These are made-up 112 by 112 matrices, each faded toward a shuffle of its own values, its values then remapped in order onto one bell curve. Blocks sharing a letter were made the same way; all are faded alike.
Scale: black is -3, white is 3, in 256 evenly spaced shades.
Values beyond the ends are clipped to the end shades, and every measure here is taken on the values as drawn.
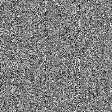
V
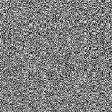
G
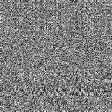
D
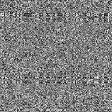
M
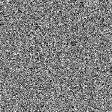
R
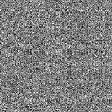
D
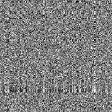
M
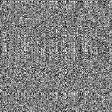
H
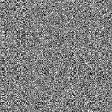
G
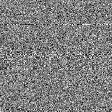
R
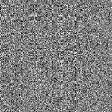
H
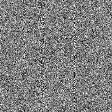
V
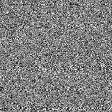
R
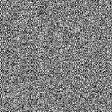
G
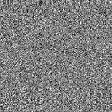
D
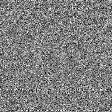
R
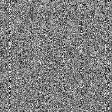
V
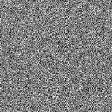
G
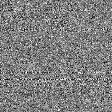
R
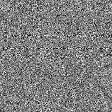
R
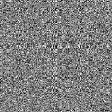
H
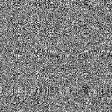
M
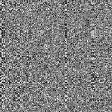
H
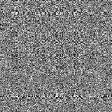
M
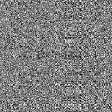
H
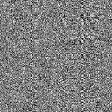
G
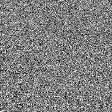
R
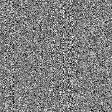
V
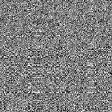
M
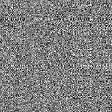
H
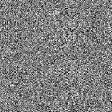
D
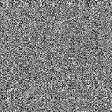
D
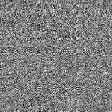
D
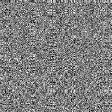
G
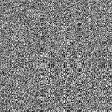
G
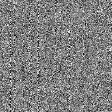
V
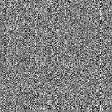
H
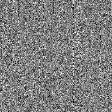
V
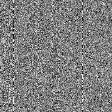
V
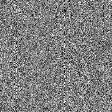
V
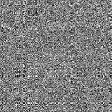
G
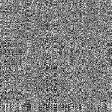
H
